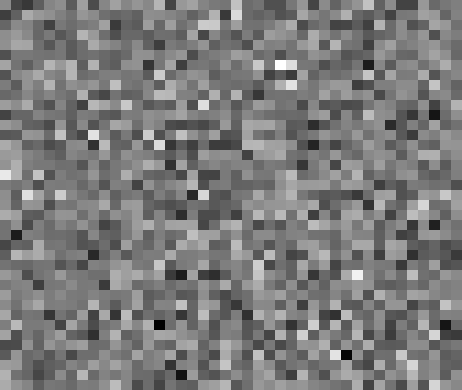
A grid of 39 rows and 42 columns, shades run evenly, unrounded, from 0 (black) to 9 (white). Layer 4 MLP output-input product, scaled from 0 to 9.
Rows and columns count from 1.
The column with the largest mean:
24
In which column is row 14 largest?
9
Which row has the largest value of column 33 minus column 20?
28
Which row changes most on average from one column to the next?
33
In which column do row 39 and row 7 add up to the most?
26
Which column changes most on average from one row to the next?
17
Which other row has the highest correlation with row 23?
12
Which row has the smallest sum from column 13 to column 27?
38
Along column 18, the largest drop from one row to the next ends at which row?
20
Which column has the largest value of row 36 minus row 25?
31
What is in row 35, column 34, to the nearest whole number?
6
